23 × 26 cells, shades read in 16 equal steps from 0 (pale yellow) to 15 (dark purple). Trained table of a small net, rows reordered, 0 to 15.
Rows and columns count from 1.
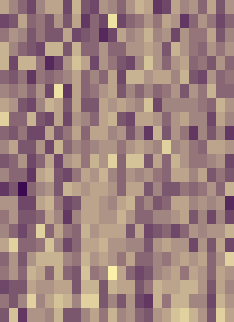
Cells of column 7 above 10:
2
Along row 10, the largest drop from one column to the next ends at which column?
18
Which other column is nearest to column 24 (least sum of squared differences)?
16
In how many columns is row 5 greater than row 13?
12
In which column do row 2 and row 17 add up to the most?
21
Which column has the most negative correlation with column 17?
11
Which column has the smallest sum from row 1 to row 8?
17
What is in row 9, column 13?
4
